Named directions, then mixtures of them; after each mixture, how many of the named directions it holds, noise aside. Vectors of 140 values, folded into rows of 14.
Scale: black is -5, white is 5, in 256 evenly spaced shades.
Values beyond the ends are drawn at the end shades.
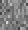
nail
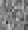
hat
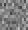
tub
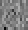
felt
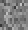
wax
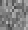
one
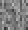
four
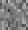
three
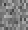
four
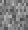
four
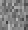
one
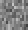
one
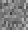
three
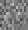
three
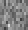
three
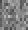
four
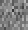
three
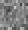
three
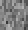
one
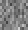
one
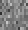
one
